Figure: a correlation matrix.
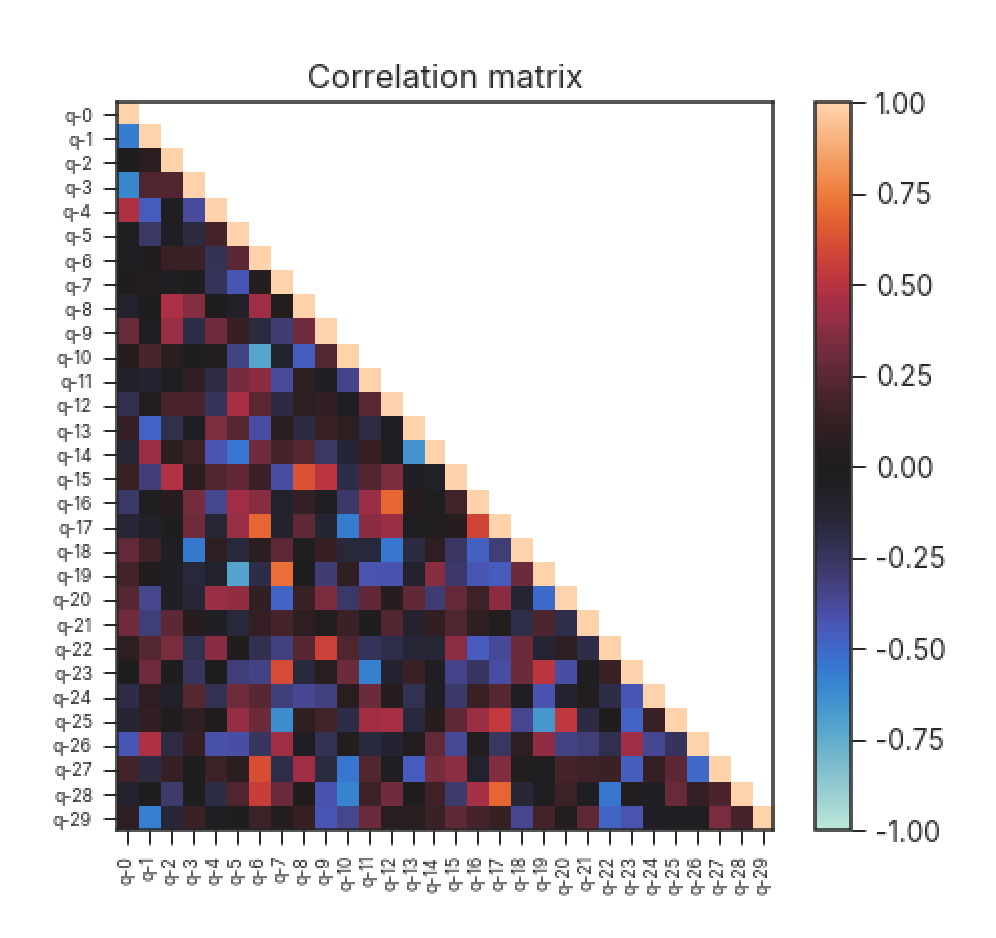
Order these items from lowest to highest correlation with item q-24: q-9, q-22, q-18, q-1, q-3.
q-9, q-22, q-18, q-1, q-3
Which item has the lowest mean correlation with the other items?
q-10
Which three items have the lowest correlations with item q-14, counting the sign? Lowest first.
q-13, q-5, q-4
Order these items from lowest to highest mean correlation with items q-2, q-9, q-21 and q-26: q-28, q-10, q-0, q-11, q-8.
q-28, q-11, q-0, q-10, q-8
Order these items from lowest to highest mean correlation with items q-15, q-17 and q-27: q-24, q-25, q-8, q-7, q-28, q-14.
q-7, q-24, q-14, q-28, q-25, q-8
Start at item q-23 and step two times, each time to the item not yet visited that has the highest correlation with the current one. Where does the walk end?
q-19
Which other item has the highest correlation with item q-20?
q-25
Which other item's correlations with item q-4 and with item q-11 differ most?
q-16
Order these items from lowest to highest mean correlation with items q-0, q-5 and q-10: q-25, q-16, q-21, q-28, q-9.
q-28, q-16, q-25, q-21, q-9
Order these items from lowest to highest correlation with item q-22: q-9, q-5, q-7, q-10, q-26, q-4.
q-7, q-26, q-5, q-10, q-4, q-9
